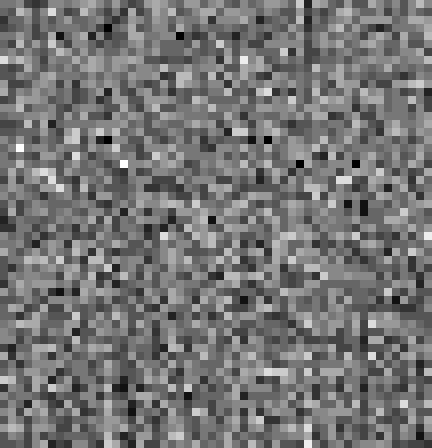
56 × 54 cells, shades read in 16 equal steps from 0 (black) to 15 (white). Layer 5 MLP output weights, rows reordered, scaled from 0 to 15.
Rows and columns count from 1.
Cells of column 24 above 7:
15
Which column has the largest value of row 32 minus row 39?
52
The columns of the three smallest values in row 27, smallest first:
46, 16, 19
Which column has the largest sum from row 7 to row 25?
40
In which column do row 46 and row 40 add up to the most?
29
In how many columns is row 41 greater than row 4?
28
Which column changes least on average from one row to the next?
17
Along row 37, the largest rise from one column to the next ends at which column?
11
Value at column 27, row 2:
10
